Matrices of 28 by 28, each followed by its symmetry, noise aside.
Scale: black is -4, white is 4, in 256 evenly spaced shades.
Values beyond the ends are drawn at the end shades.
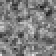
symmetric across the other diagonal.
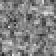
same after a half turn.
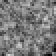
symmetric.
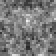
mirrored left to right.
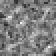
symmetric.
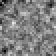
symmetric.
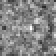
mirrored top to bottom.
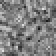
symmetric.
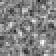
symmetric.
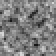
symmetric across the other diagonal.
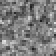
no symmetry.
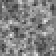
same after a half turn.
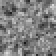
symmetric.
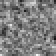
antisymmetric.
